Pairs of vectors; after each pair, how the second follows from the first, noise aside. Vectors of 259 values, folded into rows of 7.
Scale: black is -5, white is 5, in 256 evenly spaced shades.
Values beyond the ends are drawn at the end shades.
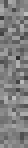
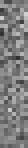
sign-scrambled.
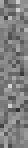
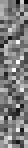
reversed, scaled up.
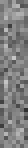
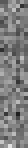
wrapped around, negated.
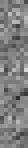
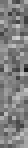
negated.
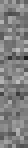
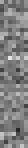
negated.
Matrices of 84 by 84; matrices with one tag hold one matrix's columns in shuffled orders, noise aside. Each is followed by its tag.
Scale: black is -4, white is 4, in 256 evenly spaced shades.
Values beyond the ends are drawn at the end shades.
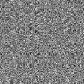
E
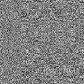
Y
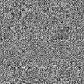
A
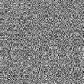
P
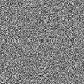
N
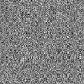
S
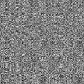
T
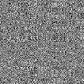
A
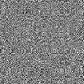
Y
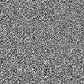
Y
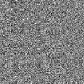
E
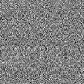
P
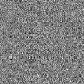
S
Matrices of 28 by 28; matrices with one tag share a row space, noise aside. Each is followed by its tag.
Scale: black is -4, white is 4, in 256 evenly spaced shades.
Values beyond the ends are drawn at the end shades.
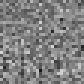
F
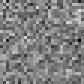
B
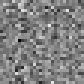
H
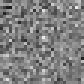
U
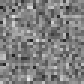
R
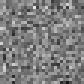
R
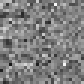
U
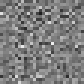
H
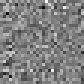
U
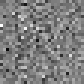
H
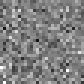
R
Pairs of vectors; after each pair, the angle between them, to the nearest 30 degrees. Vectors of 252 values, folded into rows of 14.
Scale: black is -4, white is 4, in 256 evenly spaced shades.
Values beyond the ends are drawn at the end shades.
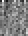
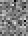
90 degrees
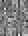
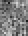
60 degrees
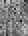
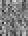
60 degrees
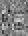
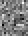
120 degrees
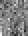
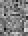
120 degrees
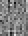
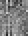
60 degrees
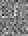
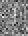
30 degrees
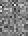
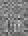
60 degrees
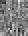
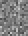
60 degrees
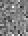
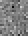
150 degrees
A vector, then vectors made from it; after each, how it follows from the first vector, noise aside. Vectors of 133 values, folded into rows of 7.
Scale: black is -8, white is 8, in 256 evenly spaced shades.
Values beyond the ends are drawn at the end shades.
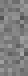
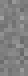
negated, shrunk.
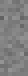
shrunk.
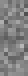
reversed, negated.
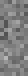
reversed, negated.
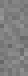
negated, shrunk.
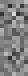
wrapped around, scaled up.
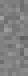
negated, shrunk.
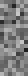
wrapped around, scaled up.
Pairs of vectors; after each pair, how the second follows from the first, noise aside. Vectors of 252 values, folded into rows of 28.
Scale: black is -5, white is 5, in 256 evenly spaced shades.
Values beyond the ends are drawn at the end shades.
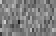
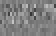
wrapped around, negated, partly zeroed.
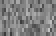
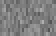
negated, shrunk.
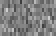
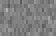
shrunk.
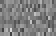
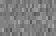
negated, shrunk.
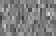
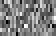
reversed, negated, scaled up.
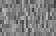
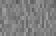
shrunk.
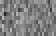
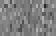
wrapped around, partly zeroed.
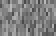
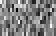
wrapped around, negated, scaled up.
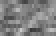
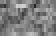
reversed, negated.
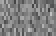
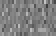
wrapped around, negated, partly zeroed.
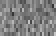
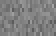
negated, shrunk.
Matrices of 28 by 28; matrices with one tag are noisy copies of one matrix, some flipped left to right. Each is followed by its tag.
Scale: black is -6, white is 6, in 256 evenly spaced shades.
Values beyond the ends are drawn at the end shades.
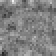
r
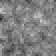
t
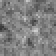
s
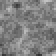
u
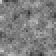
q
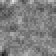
r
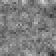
r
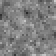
q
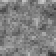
r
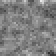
r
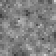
q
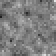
q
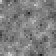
q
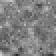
u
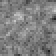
t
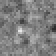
s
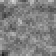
r
